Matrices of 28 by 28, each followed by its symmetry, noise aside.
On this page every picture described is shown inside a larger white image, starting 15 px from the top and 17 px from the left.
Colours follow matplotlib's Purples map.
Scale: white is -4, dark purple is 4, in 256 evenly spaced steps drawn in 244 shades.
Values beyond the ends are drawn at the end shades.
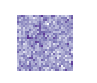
symmetric.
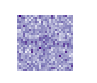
same after a half turn.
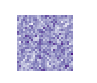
same after a half turn.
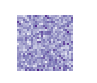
antisymmetric.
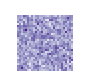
same after a half turn.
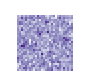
same after a half turn.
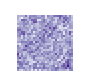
symmetric.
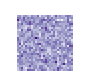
antisymmetric.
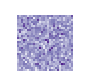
symmetric across the other diagonal.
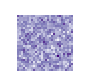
symmetric.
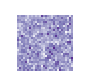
symmetric.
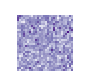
symmetric.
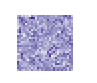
symmetric.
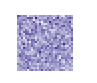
symmetric.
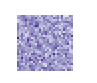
antisymmetric.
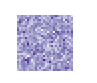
symmetric across the other diagonal.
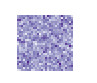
same after a half turn.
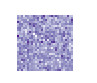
antisymmetric.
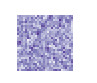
antisymmetric.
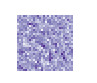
symmetric across the other diagonal.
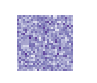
same after a half turn.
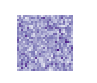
antisymmetric.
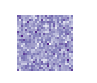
same after a half turn.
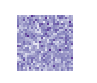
antisymmetric.
